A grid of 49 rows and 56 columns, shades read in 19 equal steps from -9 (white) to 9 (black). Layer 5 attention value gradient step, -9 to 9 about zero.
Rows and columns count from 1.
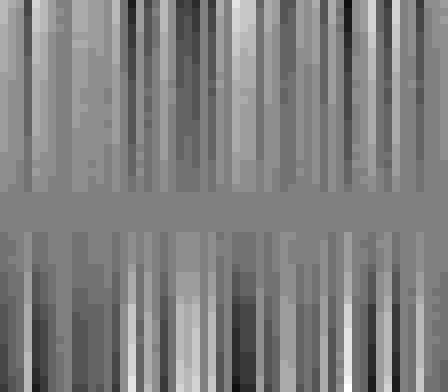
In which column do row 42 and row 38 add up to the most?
30
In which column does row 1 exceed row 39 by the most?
44
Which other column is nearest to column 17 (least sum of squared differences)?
25
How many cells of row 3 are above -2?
31
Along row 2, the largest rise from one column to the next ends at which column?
48
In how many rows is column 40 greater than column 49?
20
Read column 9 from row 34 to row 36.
0 0 0
